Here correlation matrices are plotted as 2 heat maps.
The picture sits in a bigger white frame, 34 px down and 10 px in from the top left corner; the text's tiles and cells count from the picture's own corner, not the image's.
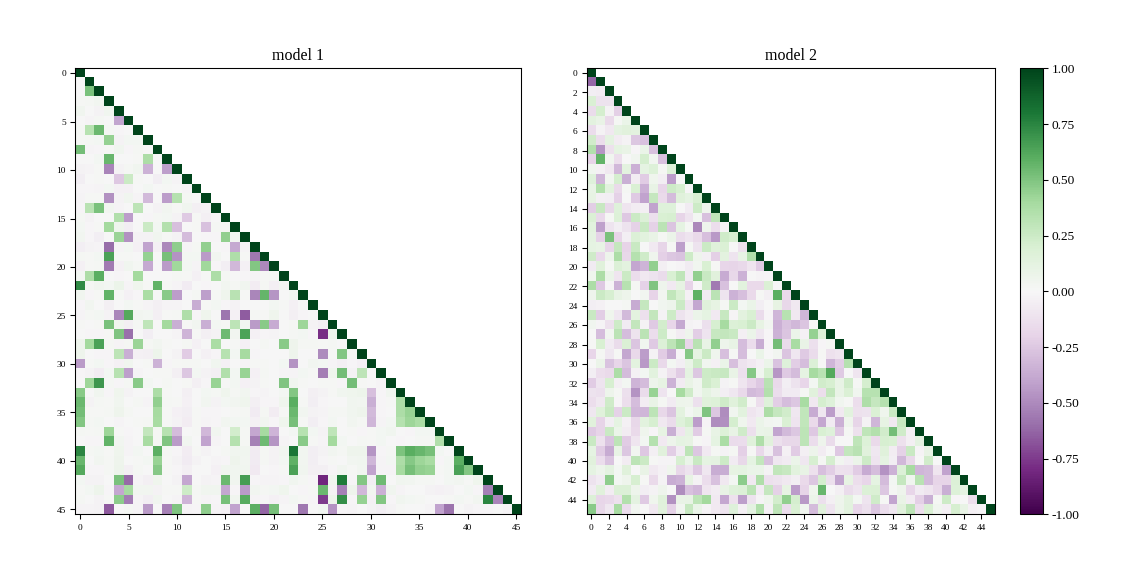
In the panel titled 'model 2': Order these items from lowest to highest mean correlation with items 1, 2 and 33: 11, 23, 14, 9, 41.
41, 11, 14, 23, 9
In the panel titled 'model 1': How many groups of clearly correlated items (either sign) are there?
5
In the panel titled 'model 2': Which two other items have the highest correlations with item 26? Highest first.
43, 15
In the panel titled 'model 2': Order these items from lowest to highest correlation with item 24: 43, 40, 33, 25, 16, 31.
25, 43, 40, 33, 31, 16
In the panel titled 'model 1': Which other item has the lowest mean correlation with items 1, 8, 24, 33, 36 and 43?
30
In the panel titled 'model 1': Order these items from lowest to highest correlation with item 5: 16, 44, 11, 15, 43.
44, 15, 16, 11, 43
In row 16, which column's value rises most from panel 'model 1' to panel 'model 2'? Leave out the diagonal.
45
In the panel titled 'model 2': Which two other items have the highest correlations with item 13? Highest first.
35, 44
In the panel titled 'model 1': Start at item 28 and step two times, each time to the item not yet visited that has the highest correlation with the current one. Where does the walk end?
32
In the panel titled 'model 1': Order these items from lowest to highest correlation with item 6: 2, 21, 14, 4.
4, 14, 21, 2
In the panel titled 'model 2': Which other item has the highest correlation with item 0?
45
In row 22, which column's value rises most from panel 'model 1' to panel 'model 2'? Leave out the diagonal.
30
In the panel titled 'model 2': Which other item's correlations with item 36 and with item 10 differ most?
28
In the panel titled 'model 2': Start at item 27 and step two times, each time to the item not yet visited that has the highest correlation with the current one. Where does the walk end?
18
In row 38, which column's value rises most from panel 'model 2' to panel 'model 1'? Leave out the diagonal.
23
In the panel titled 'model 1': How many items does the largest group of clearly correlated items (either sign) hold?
14
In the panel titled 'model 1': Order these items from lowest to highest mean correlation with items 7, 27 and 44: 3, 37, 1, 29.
1, 37, 3, 29
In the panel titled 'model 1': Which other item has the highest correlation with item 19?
3
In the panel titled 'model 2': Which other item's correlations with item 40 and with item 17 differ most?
2
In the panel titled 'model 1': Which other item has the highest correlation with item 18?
45
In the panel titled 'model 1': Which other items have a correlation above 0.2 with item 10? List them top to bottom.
13, 18, 20, 45
